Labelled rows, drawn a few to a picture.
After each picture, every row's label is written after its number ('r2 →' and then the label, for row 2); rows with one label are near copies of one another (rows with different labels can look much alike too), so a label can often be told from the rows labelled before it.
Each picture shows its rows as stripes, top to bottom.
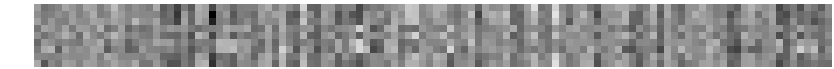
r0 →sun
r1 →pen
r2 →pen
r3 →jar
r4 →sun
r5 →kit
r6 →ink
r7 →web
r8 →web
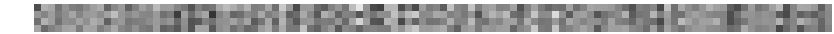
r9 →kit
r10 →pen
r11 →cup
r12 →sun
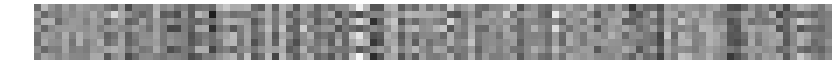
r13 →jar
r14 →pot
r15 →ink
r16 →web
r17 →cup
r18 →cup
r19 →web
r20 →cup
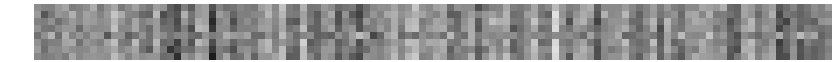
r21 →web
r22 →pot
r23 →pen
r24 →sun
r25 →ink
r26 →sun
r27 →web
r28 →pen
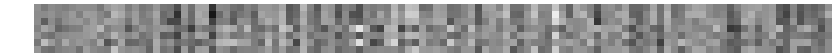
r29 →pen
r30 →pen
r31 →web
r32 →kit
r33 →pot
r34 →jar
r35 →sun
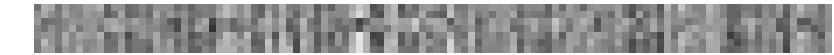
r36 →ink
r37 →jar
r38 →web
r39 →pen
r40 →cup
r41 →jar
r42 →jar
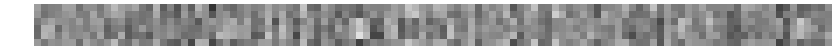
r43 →sun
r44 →pot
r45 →cup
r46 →ink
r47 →jar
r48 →sun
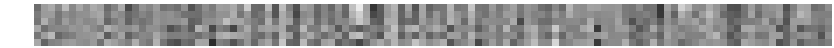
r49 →cup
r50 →cup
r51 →jar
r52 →web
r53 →kit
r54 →web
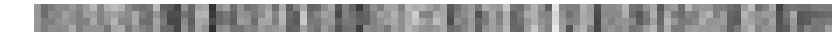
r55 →pot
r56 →web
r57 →web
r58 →pen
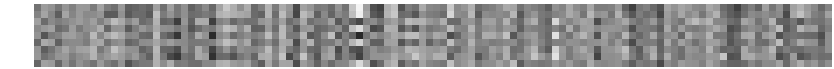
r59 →jar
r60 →jar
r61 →pot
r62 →kit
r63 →pot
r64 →kit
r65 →pot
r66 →web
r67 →jar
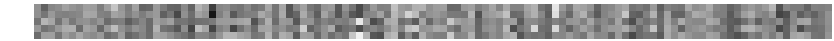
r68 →pot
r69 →pen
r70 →jar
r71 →sun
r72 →jar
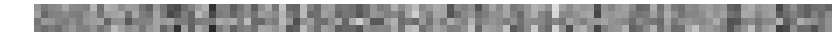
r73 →web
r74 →web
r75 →kit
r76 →pen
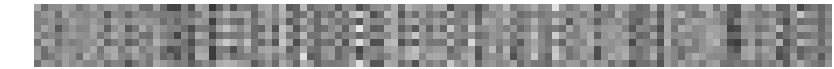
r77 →web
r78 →ink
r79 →pen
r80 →kit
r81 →web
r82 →kit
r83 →web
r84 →sun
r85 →jar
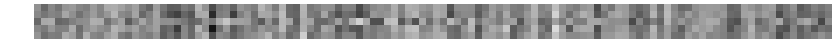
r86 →web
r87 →web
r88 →kit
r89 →pen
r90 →sun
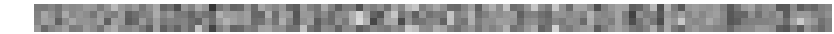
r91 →pen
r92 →jar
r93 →ink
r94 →sun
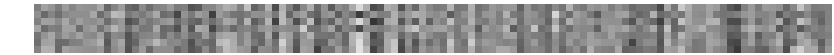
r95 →cup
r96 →pot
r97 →cup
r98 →sun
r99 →cup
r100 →kit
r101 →ink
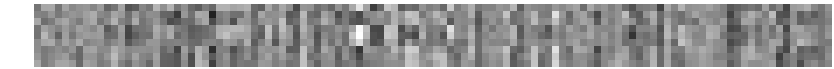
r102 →jar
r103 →pen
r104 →web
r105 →jar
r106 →jar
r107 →cup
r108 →pen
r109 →sun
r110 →sun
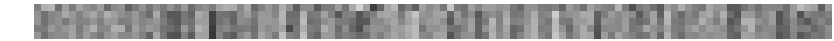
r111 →ink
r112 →web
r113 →web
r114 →pen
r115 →web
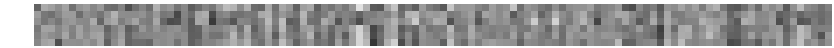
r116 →jar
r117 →sun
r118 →web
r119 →cup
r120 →cup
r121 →ink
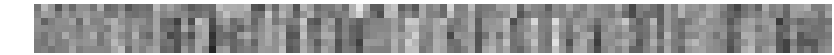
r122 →jar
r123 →jar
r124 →sun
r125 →pen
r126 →web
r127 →pen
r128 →pen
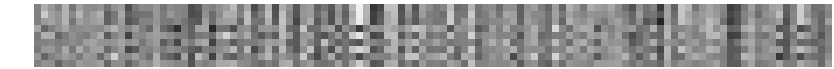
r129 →cup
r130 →cup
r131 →cup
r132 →web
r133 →kit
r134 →pen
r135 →cup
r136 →sun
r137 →kit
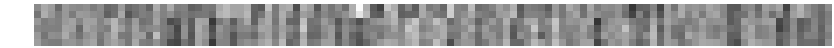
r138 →jar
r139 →jar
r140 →web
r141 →sun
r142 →sun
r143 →web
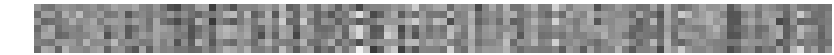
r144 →web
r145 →cup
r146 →web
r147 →kit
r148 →kit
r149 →sun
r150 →ink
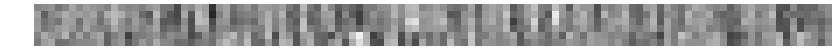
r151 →pen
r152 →pot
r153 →sun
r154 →sun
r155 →cup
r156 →kit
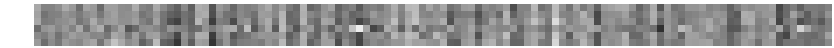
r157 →sun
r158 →web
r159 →web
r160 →cup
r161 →pen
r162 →pot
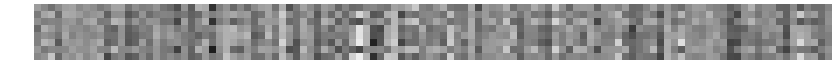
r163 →pen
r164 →ink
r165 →pen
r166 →jar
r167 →jar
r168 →ink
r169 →pen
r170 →ink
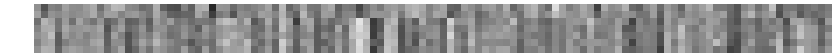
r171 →pot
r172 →web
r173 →jar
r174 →ink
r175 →ink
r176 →kit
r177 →ink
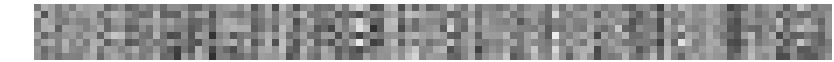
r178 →cup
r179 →pot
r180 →kit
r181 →ink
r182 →pot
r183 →cup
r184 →web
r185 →pen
